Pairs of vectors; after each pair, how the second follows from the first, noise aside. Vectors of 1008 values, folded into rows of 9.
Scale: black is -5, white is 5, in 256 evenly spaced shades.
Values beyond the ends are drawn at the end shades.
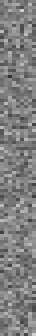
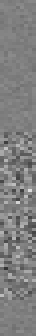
wrapped around, partly zeroed.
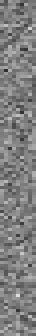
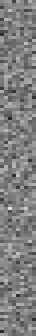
shuffled.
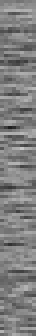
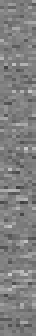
reversed, negated, partly zeroed.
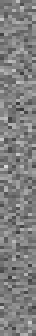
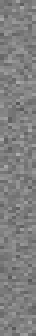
shrunk.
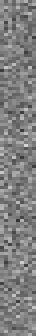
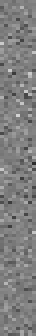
reversed, negated, partly zeroed.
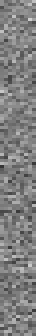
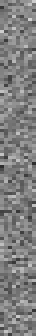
copied.
